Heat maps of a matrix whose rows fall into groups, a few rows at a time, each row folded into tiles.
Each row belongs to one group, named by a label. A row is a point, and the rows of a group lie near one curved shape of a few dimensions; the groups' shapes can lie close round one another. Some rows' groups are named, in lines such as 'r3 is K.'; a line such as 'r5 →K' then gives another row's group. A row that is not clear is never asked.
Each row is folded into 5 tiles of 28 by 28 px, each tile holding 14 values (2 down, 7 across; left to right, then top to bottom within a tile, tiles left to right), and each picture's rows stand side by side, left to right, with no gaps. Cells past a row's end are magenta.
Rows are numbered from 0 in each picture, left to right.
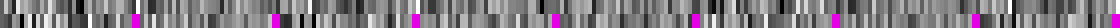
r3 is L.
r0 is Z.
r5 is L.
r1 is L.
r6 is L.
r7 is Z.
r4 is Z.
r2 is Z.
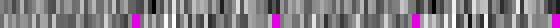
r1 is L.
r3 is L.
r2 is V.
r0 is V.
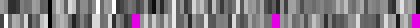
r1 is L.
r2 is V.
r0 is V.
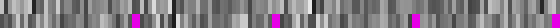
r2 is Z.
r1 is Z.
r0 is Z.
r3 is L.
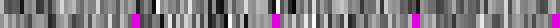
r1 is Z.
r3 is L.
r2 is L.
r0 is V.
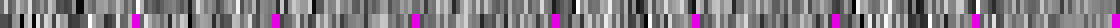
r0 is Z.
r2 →Z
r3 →Z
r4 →Z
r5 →Z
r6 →Z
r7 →L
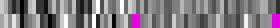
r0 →L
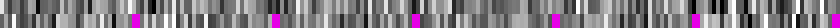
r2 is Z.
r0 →L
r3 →Z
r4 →Z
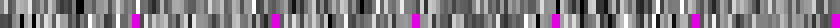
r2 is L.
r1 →V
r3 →V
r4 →L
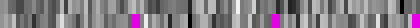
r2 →L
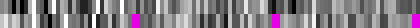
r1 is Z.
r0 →L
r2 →L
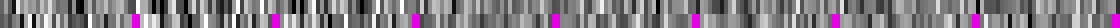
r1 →L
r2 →L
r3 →Z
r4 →V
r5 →L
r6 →V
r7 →V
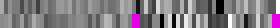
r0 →V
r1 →Z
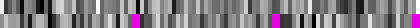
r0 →V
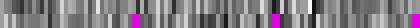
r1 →Z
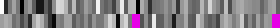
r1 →L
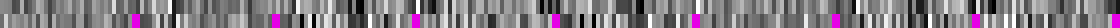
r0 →V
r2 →Z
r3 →L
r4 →Z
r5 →V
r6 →Z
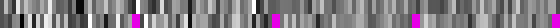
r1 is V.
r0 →Z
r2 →V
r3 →L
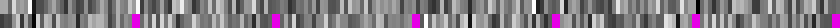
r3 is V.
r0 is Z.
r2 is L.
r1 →V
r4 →V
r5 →V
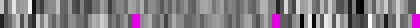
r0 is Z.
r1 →V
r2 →Z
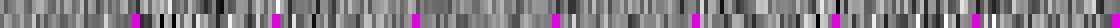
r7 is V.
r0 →V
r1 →Z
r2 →L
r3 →V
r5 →V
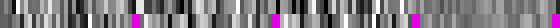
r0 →Z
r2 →L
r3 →V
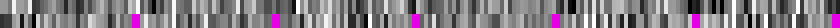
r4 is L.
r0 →Z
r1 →L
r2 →Z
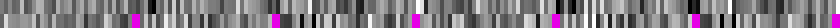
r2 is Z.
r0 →V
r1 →L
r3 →V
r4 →L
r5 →Z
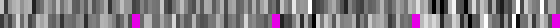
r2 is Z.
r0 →Z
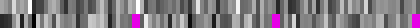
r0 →Z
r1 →V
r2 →L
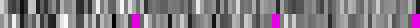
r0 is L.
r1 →V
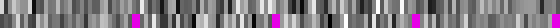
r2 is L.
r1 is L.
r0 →Z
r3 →L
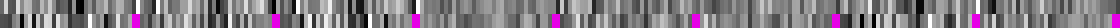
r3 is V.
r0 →Z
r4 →Z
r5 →V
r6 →Z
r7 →L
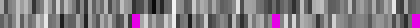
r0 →Z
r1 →L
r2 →V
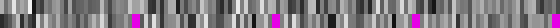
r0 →Z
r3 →L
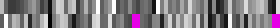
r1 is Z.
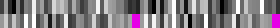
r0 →L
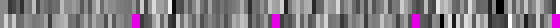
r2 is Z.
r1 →Z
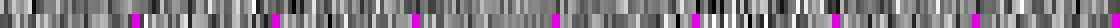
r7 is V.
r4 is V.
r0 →Z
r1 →V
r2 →L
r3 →L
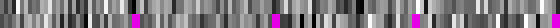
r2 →Z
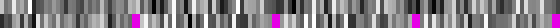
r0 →Z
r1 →L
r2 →L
